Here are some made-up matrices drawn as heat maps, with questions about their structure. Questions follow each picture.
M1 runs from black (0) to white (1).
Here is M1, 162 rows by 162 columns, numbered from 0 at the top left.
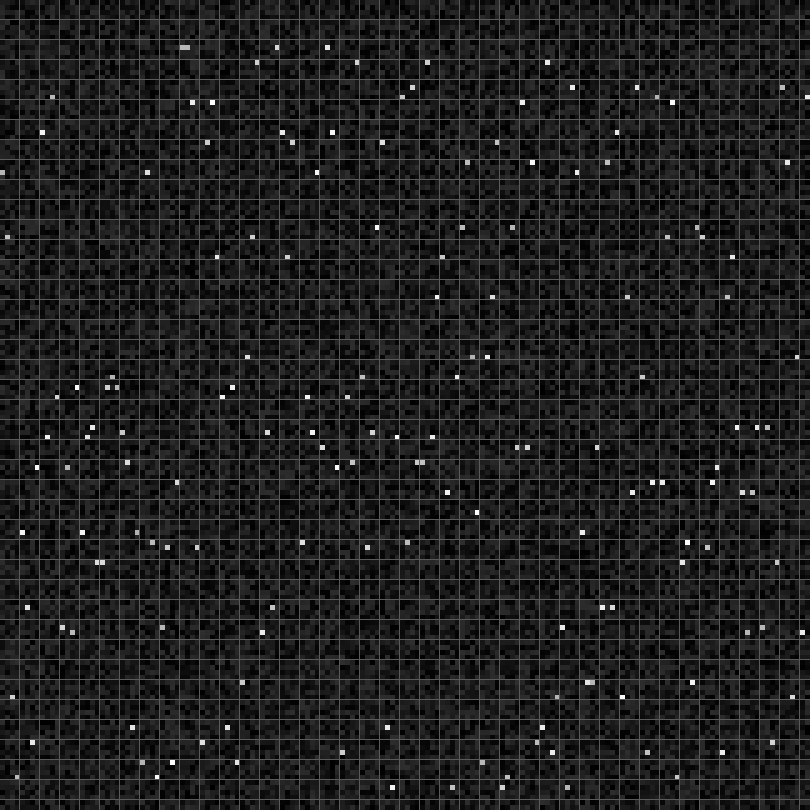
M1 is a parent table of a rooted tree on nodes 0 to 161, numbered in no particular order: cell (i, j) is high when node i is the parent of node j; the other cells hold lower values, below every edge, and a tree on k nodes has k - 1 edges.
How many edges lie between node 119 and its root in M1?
3
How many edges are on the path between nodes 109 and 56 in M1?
6
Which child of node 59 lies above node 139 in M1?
145
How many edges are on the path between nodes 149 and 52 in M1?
2
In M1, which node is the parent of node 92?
45
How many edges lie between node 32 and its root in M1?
2
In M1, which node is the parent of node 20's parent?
125
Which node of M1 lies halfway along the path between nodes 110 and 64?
98
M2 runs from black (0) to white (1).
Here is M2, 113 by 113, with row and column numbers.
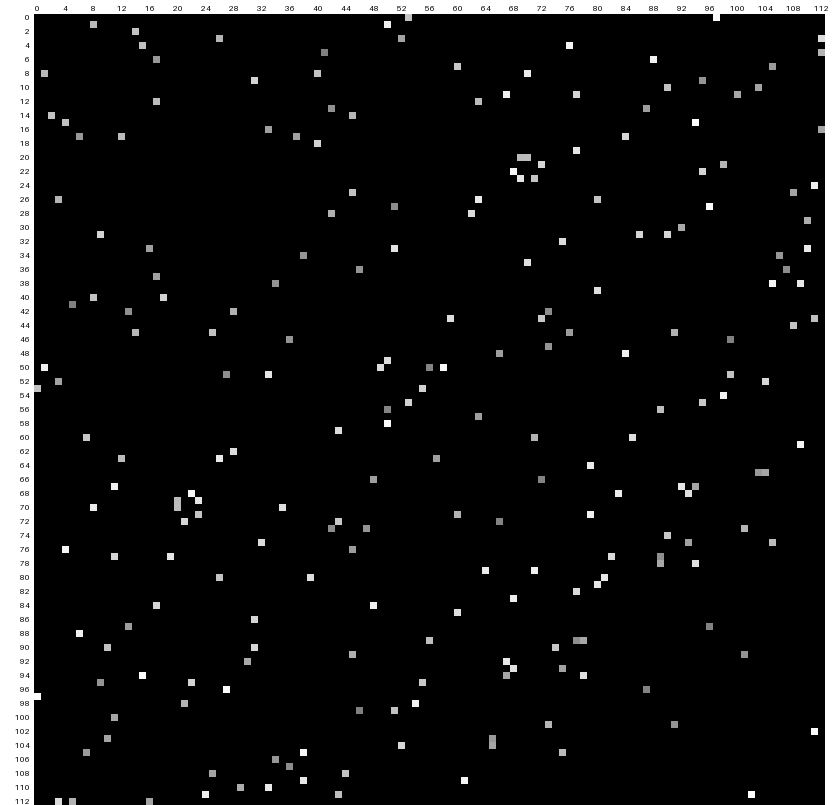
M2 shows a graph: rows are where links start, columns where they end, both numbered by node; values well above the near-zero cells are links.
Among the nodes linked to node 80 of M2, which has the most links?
node 26
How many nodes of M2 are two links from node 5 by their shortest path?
2
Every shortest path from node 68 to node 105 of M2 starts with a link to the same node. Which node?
node 93
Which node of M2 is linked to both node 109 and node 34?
node 38
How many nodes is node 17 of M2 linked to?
4
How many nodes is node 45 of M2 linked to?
4
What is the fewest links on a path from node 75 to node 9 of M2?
5
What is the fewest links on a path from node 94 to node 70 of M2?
7
